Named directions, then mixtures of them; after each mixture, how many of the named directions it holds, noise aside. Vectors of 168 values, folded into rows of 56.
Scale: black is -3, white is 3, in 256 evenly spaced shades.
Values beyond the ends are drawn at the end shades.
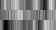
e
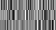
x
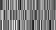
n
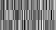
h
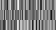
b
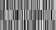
one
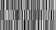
one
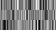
three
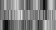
one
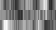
one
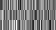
one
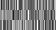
four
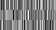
three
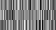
three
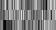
three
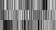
two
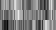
two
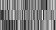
four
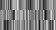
three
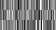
four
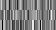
three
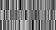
two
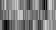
one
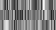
four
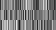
four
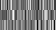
one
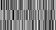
four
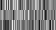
three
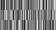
two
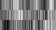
one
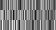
one
